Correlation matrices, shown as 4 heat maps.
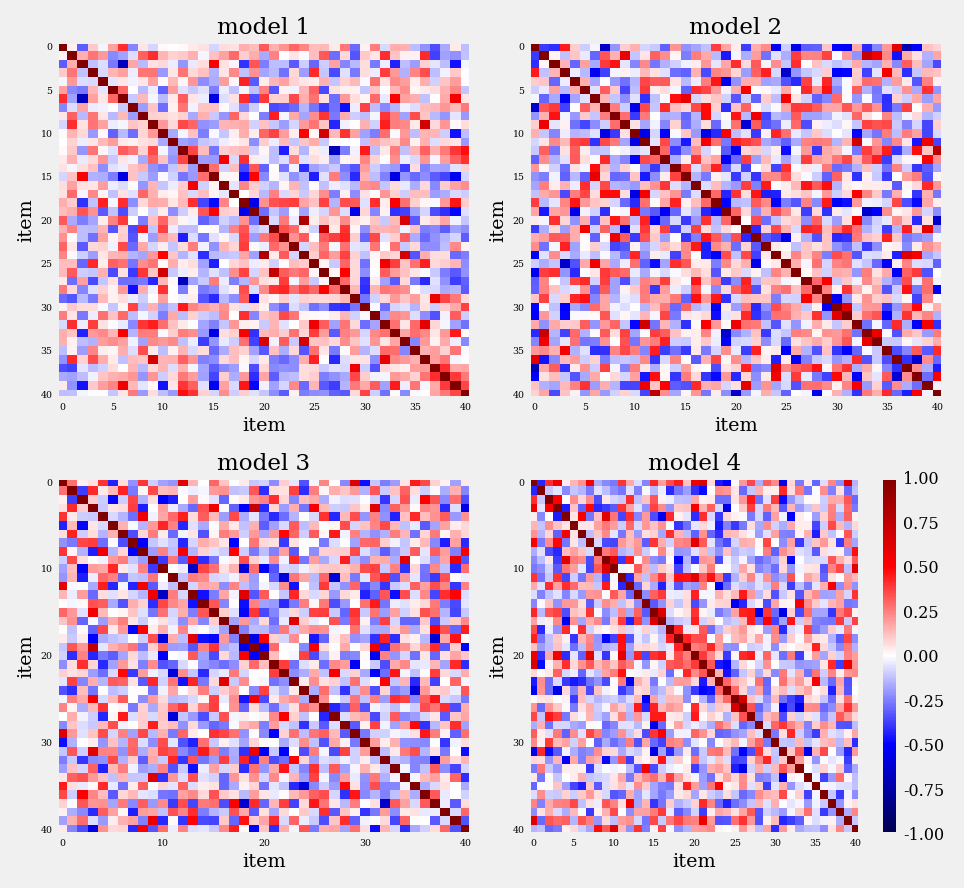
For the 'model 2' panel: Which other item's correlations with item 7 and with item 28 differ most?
10
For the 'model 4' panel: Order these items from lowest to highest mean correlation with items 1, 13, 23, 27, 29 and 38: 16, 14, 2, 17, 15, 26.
17, 14, 2, 26, 15, 16
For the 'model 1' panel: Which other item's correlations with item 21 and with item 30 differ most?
26
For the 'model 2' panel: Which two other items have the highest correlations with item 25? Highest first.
6, 14
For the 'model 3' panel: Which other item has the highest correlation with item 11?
32
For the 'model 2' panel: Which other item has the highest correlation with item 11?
32
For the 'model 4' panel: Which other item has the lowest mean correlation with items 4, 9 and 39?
32
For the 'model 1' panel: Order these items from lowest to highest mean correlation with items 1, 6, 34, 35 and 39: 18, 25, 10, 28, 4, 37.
10, 37, 28, 4, 25, 18
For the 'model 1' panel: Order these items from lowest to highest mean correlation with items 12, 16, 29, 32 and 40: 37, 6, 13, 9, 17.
17, 6, 37, 9, 13
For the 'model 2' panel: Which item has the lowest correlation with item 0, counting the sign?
37
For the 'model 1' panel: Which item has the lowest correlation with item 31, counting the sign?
37
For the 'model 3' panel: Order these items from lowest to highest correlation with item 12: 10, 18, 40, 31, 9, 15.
9, 31, 18, 10, 15, 40
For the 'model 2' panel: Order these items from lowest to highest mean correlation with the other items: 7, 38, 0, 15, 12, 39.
0, 15, 38, 12, 39, 7
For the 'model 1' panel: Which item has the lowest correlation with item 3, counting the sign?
27
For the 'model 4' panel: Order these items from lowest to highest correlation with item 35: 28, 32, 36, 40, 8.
8, 32, 40, 36, 28
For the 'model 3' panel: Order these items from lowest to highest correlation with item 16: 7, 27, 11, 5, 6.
11, 7, 5, 6, 27
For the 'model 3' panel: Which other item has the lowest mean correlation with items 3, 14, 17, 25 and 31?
18
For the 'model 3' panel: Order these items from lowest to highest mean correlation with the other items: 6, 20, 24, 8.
20, 24, 8, 6
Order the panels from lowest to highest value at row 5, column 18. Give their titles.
model 4, model 3, model 1, model 2
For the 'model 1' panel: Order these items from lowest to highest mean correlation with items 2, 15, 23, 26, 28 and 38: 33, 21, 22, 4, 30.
30, 33, 4, 22, 21
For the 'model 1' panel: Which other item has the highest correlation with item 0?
6
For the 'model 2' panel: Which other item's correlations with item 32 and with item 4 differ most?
20
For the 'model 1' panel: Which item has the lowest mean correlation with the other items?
15
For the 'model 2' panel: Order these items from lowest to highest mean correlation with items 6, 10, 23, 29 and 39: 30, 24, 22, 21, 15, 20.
22, 20, 30, 24, 15, 21
